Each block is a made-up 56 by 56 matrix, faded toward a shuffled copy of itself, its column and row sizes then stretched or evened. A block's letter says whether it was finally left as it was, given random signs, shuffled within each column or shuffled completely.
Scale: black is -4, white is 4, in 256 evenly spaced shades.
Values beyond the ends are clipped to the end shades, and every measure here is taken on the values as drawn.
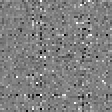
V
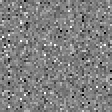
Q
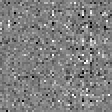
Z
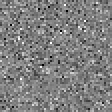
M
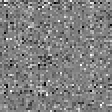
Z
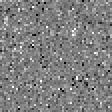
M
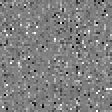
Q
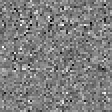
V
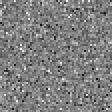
M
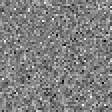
M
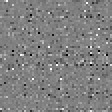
Z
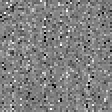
Q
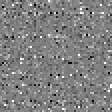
V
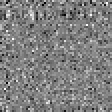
Z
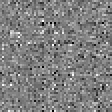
Z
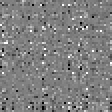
Z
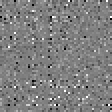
Z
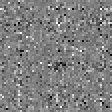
V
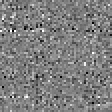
V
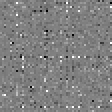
V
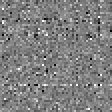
V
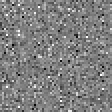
Q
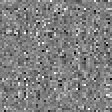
Z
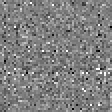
V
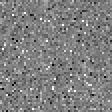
M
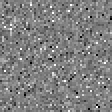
M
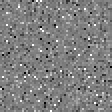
M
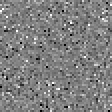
M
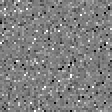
M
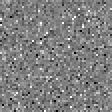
M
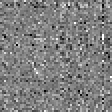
Z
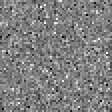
M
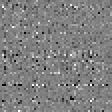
Z
